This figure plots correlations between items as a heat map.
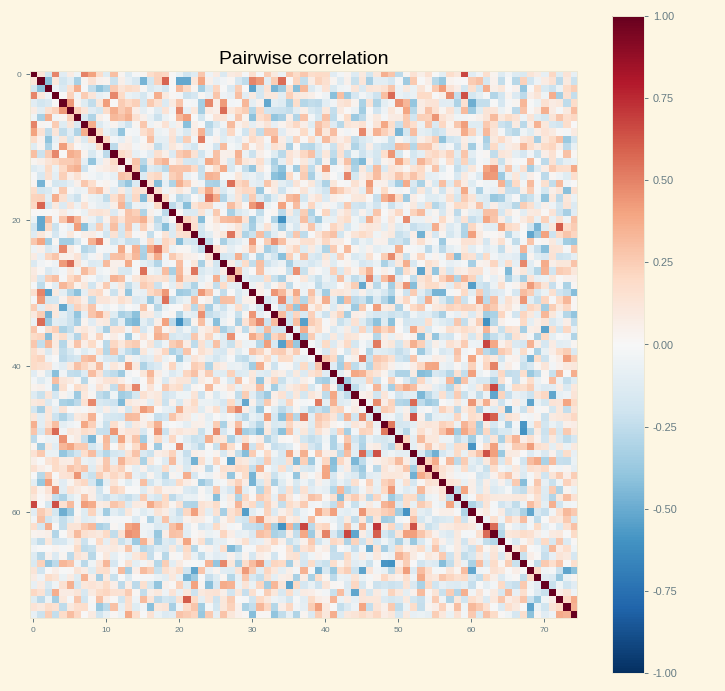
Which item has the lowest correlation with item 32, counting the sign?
4
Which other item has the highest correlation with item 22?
27
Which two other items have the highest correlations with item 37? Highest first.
62, 47
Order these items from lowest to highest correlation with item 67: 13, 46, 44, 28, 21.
28, 46, 44, 21, 13
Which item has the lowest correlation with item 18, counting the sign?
21
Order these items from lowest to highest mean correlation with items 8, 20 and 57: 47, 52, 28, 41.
41, 52, 47, 28
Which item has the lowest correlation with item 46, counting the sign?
65
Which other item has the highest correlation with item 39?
45
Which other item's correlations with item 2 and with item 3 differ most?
59
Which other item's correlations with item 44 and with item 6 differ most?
63
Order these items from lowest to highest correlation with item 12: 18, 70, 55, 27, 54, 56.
70, 27, 56, 55, 54, 18
